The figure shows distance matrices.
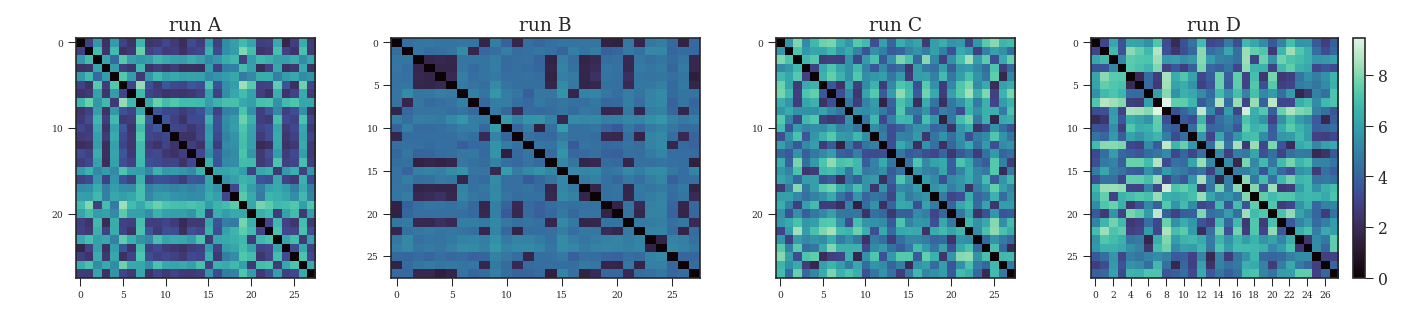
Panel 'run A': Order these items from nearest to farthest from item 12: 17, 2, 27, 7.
27, 17, 2, 7
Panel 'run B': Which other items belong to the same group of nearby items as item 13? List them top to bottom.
10
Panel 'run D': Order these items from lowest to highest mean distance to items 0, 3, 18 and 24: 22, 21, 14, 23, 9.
9, 14, 23, 21, 22
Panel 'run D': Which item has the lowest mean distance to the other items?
13
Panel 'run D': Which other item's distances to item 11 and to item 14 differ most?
16
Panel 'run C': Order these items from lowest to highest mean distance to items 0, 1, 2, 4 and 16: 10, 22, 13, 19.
13, 19, 10, 22
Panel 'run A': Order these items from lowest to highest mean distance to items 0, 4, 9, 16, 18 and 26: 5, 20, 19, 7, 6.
6, 5, 20, 7, 19
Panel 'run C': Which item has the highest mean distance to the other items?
22
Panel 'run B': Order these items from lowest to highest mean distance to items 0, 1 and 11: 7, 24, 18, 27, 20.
20, 7, 27, 18, 24
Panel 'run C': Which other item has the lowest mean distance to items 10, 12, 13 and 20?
23
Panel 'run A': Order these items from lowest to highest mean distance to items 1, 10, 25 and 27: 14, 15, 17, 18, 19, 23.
14, 17, 18, 15, 23, 19
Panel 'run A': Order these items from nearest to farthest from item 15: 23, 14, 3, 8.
23, 8, 3, 14
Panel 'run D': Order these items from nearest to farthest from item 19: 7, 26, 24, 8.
7, 26, 24, 8
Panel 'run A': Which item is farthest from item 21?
19
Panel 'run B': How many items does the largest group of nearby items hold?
9
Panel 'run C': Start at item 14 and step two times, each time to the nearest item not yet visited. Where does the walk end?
24
